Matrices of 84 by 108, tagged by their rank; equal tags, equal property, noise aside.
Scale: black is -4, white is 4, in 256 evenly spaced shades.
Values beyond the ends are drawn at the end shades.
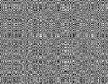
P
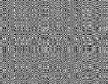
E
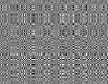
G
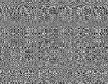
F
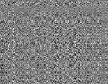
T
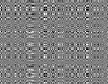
G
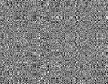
F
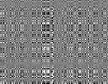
G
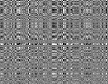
G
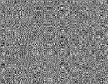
T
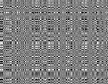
G
